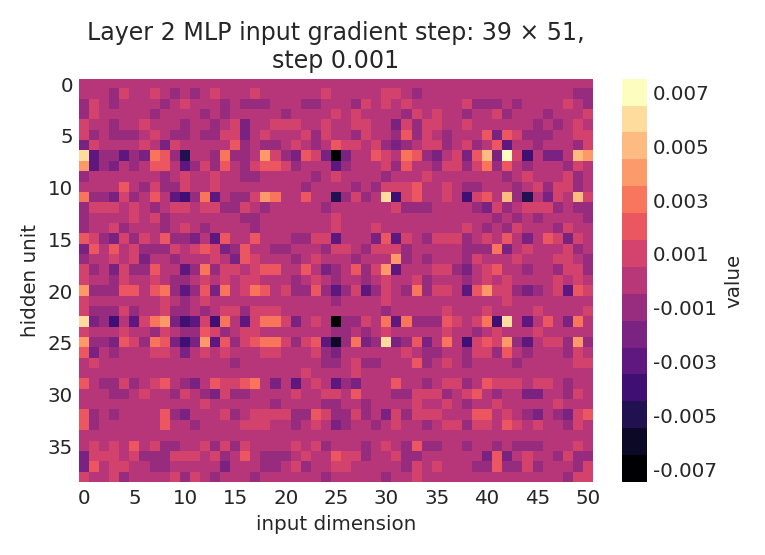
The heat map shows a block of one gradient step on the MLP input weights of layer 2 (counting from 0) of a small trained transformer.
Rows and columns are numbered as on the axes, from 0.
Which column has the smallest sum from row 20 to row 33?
25
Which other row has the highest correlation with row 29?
33
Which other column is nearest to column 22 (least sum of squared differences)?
29
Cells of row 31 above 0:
5
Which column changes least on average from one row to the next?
37
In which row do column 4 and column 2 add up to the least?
7
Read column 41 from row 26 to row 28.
-0.001 0 0
